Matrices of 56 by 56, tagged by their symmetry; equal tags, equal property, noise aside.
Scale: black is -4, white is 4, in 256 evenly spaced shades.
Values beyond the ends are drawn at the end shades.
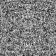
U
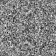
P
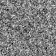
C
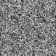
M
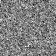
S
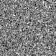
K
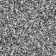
M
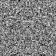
U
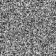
M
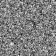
C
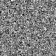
K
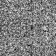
P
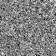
C
